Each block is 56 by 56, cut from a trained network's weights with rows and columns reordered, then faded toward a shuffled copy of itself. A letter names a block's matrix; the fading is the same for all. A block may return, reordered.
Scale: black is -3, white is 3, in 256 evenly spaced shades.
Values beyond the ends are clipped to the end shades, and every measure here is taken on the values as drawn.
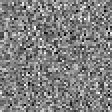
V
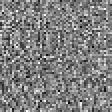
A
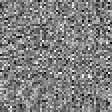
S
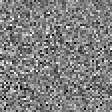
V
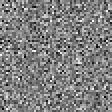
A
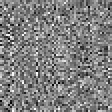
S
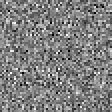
V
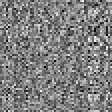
S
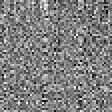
S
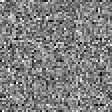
V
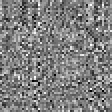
S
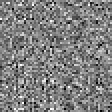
A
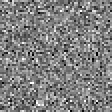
V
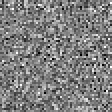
V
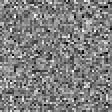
V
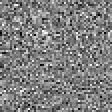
V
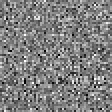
V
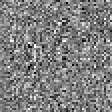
S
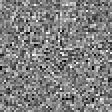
V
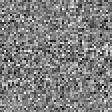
V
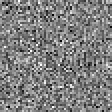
A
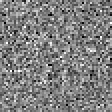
V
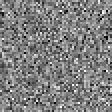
V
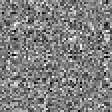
S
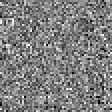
V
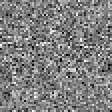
V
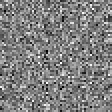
A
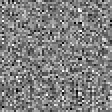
S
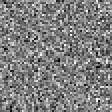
A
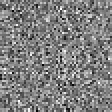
A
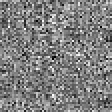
A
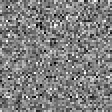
V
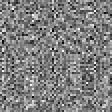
S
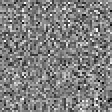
A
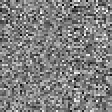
A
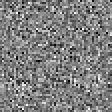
V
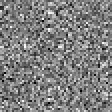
A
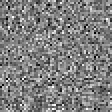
A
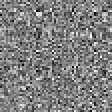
S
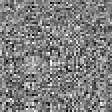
S
